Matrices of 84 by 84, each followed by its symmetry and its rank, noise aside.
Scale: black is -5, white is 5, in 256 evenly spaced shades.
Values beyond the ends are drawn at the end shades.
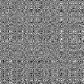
antisymmetric, rank four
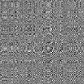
symmetric, rank five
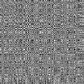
antisymmetric, rank four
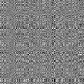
no symmetry, rank four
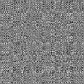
antisymmetric, rank six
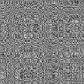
antisymmetric, rank six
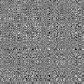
symmetric, rank four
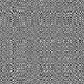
no symmetry, rank four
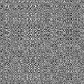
no symmetry, rank five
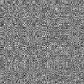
no symmetry, rank six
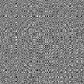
symmetric, rank five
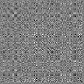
symmetric, rank five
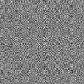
no symmetry, rank six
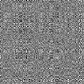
no symmetry, rank five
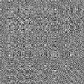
symmetric, rank five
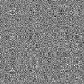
no symmetry, rank six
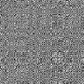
symmetric, rank six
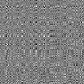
antisymmetric, rank four
